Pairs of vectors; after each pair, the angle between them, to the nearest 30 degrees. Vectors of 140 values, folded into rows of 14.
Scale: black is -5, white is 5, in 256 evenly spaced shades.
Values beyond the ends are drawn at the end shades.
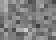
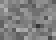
30 degrees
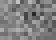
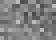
30 degrees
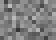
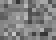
90 degrees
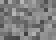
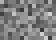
60 degrees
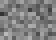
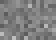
90 degrees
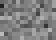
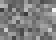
90 degrees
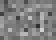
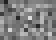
30 degrees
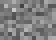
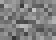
60 degrees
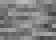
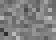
90 degrees
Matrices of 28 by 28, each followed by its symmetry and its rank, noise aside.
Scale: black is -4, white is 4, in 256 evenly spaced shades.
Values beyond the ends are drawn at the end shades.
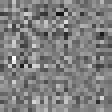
antisymmetric, rank four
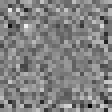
no symmetry, rank four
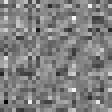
no symmetry, rank four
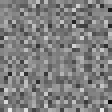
antisymmetric, rank six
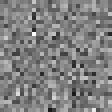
no symmetry, rank eight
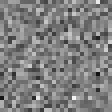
antisymmetric, rank six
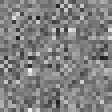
symmetric, rank six
